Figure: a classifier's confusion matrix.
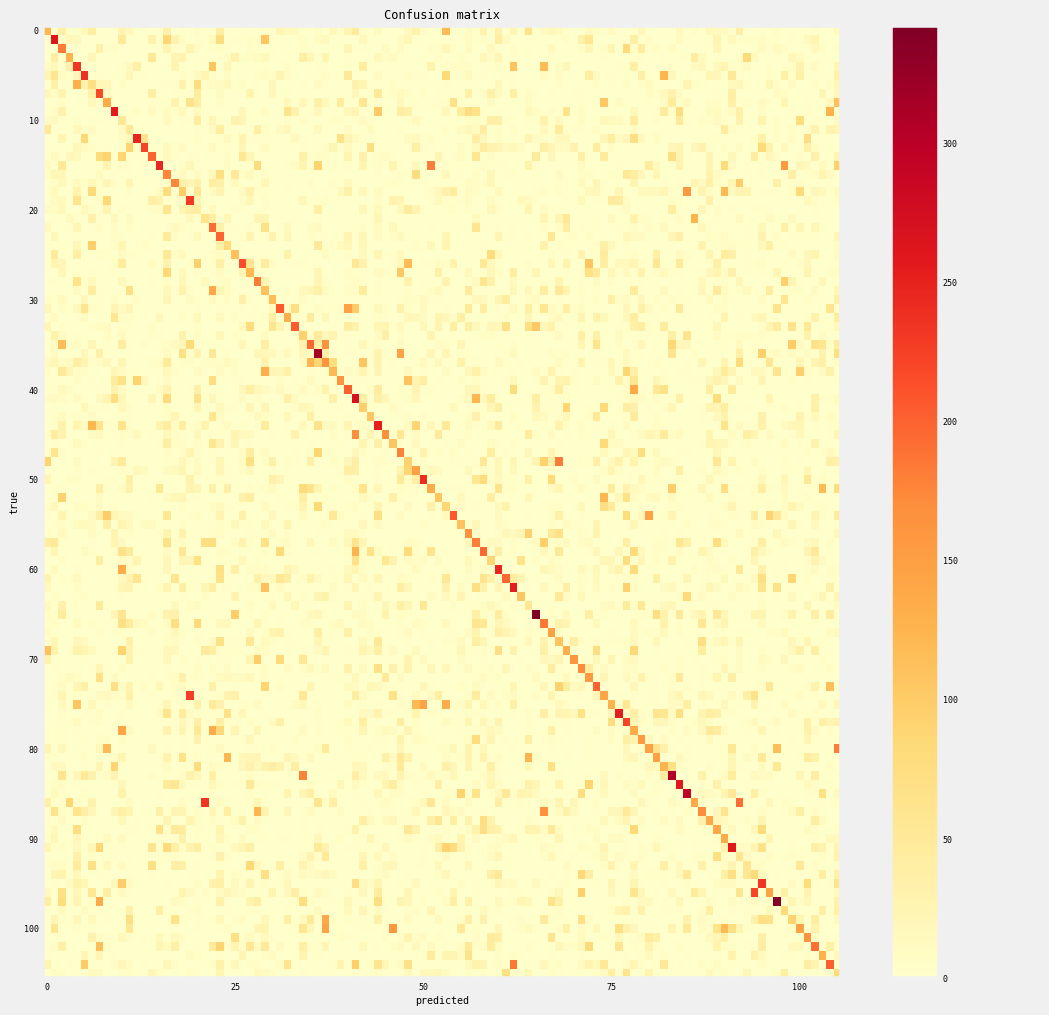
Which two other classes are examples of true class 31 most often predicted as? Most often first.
40, 41
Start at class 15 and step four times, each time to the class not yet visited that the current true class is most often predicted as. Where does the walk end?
64
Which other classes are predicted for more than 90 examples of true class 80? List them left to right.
8, 97, 105
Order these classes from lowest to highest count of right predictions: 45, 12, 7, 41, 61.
45, 61, 7, 12, 41
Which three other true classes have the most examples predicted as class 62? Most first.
104, 4, 40
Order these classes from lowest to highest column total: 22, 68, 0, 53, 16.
0, 53, 68, 22, 16
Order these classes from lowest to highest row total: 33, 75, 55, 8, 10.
55, 10, 8, 75, 33
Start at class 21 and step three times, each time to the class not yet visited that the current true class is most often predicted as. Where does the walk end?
89
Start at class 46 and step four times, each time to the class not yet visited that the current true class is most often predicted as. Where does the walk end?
105
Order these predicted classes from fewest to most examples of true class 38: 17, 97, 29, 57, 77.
17, 57, 97, 77, 29
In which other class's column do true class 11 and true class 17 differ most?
92
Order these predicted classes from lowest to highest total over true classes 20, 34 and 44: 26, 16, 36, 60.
26, 60, 16, 36
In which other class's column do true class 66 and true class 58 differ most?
41
